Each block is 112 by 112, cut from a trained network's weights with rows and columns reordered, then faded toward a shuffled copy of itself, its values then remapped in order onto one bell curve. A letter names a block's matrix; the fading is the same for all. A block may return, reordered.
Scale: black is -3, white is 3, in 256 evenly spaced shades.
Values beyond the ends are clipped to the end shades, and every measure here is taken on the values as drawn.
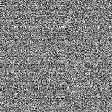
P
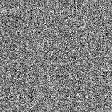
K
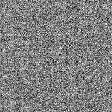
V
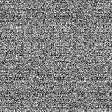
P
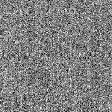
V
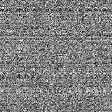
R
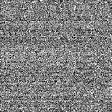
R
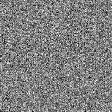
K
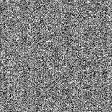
V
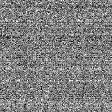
R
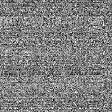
R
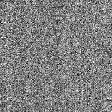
V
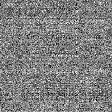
R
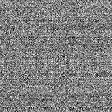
P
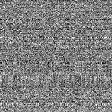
P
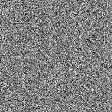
K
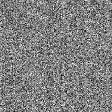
K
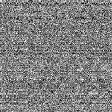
P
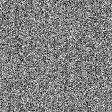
K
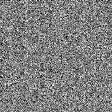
K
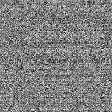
R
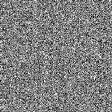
K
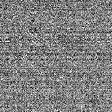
R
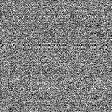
P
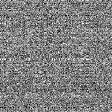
P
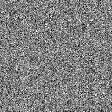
V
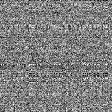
P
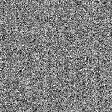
K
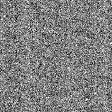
V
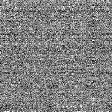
R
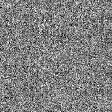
V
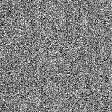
V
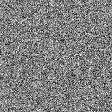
K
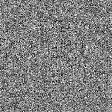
K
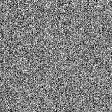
K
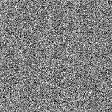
K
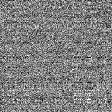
P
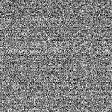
R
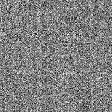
V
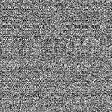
P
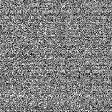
R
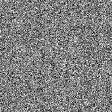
K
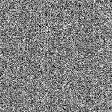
V
